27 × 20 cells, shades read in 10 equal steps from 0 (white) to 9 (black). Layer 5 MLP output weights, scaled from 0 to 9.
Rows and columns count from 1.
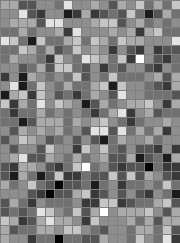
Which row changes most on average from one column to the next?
20
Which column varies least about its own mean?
18
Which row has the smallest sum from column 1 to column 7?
3
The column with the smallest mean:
12
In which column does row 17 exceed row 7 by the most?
16
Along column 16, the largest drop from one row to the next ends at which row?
7
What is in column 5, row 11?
2
